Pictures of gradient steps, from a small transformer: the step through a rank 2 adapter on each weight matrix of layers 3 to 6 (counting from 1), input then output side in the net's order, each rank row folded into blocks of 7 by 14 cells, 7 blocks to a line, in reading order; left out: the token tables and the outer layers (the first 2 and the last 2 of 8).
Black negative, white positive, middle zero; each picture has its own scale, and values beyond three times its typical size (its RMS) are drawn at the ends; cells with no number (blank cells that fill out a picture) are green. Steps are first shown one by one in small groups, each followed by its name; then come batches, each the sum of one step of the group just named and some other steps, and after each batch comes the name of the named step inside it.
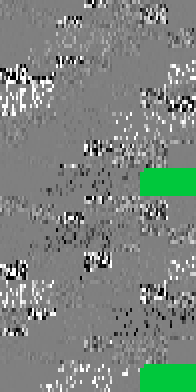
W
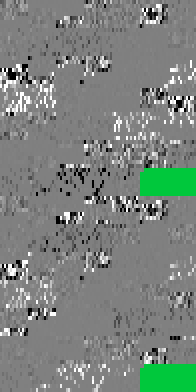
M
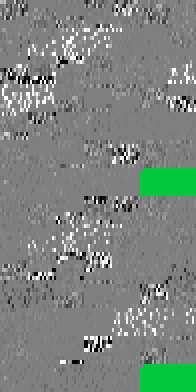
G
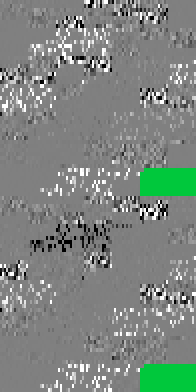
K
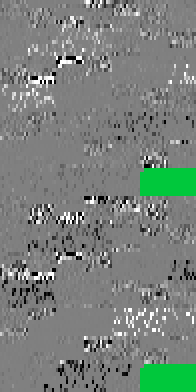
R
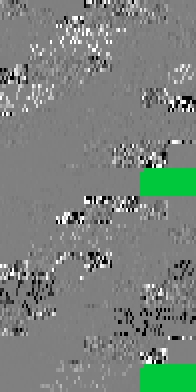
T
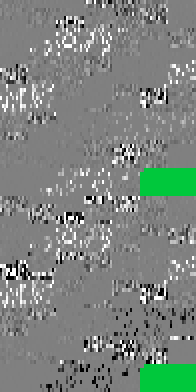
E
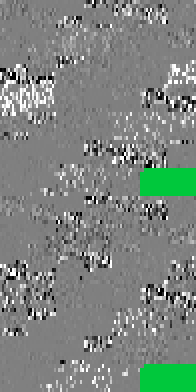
W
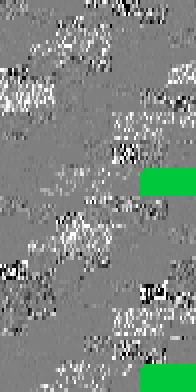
E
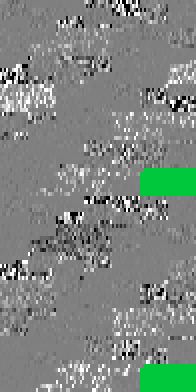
K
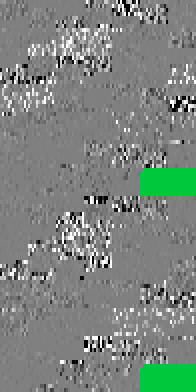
G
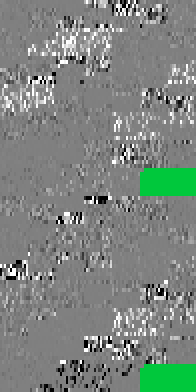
E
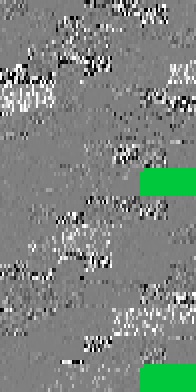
G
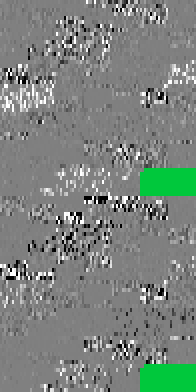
E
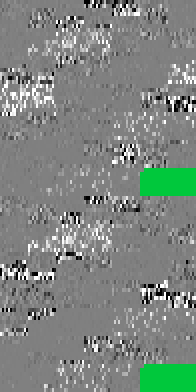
E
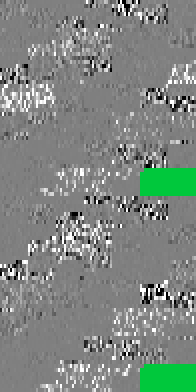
K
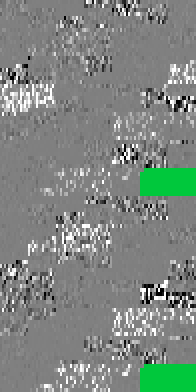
G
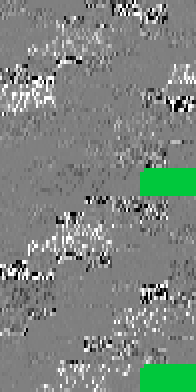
R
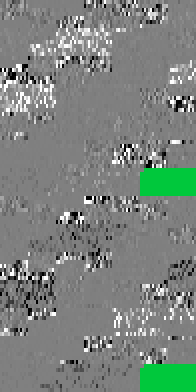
T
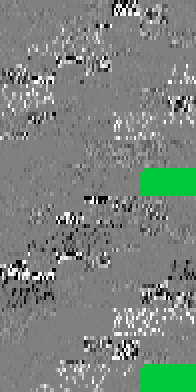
R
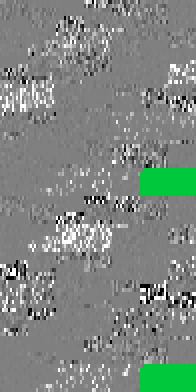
E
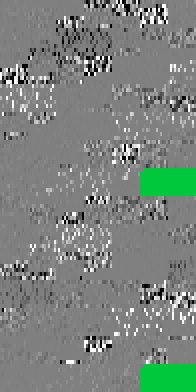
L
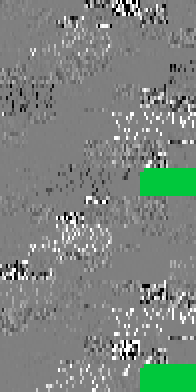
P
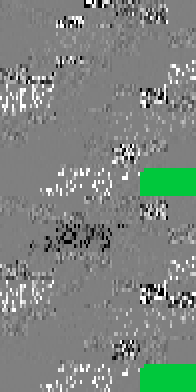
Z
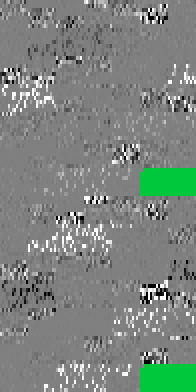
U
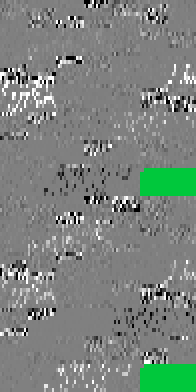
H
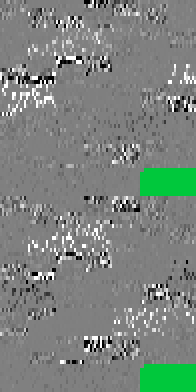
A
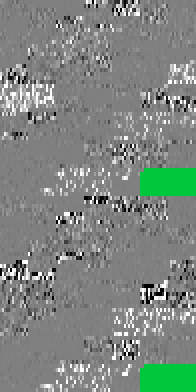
Z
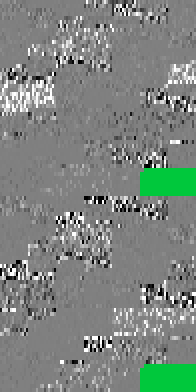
A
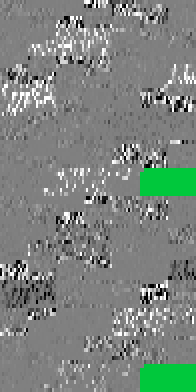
U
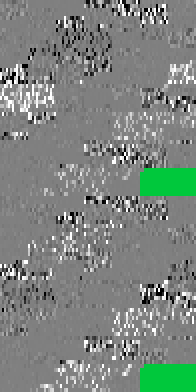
L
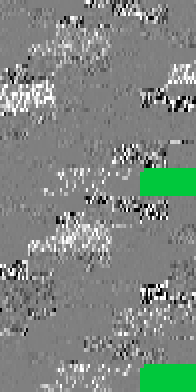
U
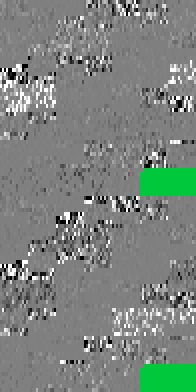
L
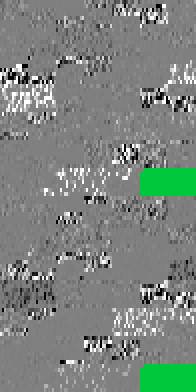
L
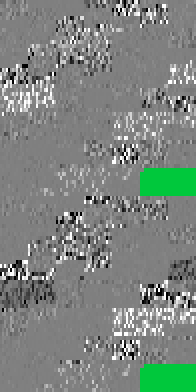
L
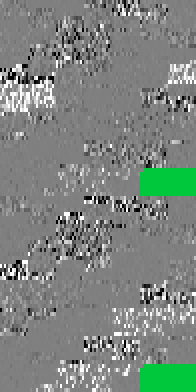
A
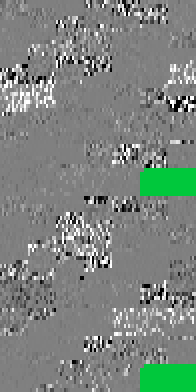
A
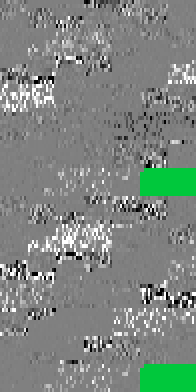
A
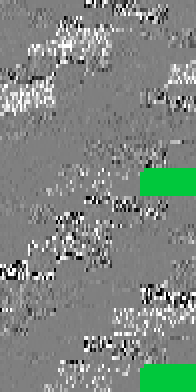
Z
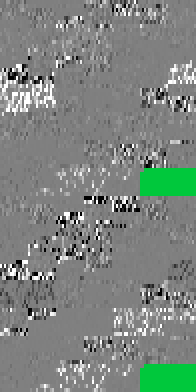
A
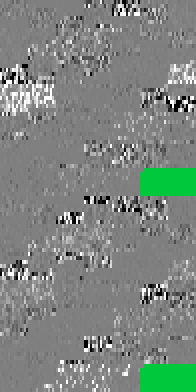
H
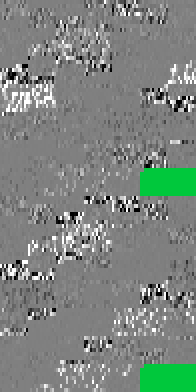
A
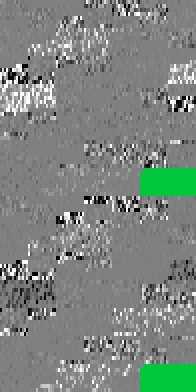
A
